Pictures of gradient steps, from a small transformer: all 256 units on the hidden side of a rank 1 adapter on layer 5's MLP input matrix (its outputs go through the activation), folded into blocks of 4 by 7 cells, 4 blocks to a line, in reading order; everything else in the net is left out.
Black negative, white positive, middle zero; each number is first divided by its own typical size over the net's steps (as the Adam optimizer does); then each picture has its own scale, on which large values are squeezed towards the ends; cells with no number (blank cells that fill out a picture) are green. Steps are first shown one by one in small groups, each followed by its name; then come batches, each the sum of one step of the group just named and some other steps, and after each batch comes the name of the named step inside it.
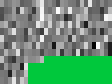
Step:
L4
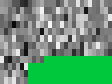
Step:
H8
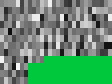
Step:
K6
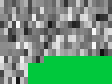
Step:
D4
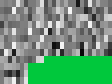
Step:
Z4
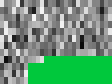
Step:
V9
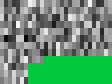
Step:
D4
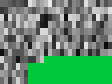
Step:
K6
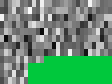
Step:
L4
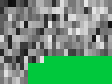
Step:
H8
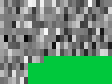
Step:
L4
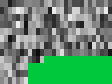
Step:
D4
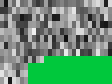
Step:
Z4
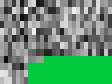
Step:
V9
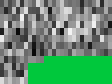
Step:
V9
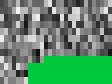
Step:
K6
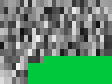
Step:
K6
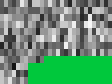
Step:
K6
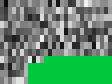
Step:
L4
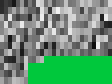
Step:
L4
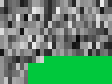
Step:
L4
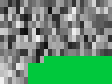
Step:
D4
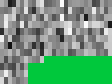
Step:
V9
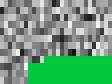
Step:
L4
